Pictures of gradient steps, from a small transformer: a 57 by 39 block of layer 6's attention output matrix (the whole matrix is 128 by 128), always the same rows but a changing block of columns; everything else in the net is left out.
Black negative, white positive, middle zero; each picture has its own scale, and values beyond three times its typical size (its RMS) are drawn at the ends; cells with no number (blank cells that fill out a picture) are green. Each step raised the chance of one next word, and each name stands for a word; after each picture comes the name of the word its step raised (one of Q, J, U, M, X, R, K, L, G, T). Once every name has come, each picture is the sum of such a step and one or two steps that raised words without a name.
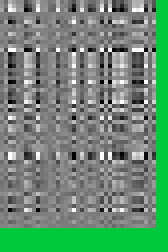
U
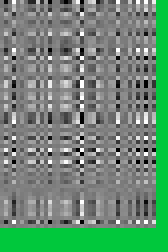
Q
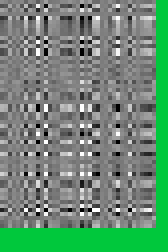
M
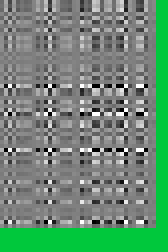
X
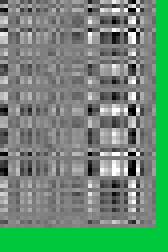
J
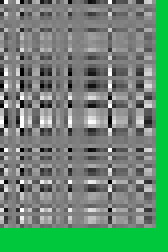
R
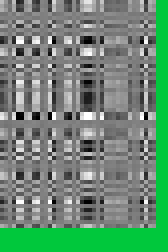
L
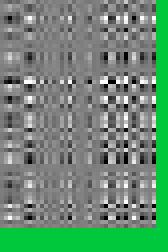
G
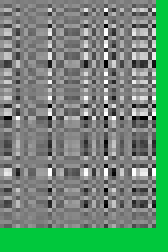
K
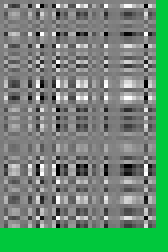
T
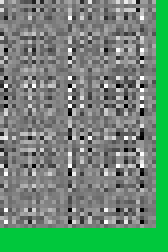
Q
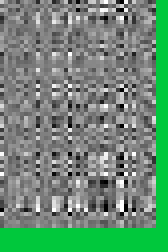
M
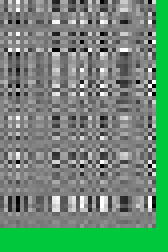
U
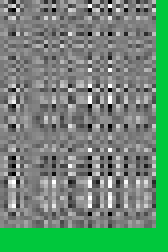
T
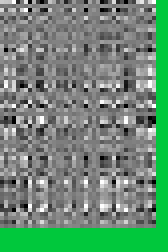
R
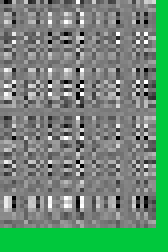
Q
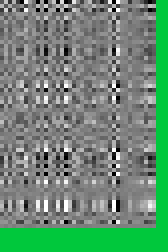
Q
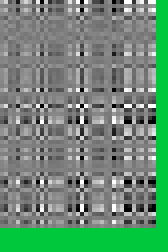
R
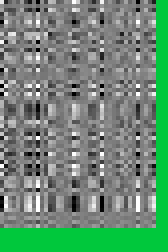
J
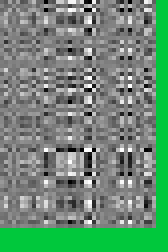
X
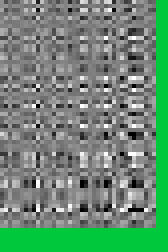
M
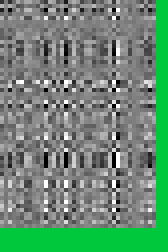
G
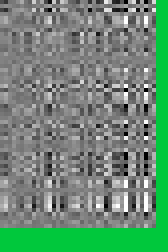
J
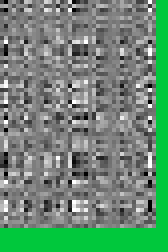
L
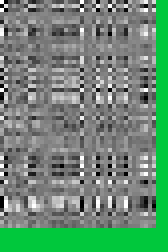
T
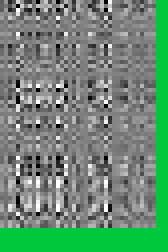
T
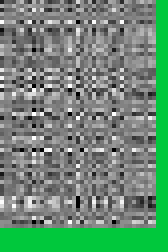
X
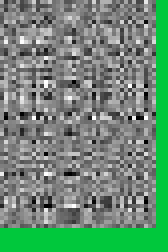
L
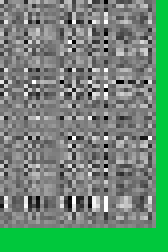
G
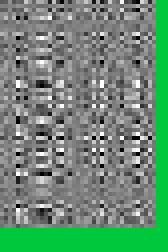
Q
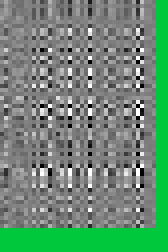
K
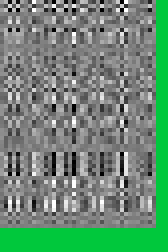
J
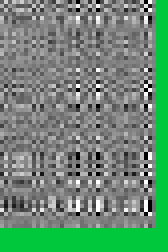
M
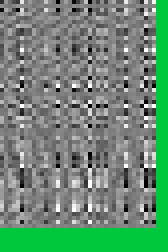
K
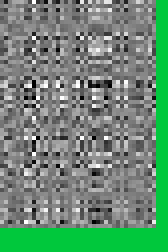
Q
